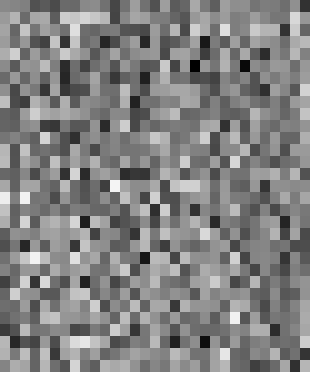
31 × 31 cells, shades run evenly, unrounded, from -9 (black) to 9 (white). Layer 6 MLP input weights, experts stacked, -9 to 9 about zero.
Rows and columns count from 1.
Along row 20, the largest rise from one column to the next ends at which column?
15
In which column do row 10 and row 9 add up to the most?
4
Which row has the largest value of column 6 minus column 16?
19
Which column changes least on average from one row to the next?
29
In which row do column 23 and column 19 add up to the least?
11
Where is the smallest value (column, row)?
20, 6
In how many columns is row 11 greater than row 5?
11
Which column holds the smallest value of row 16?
27
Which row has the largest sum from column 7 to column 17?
2
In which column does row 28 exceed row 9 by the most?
3
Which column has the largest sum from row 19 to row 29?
8
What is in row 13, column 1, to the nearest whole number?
4
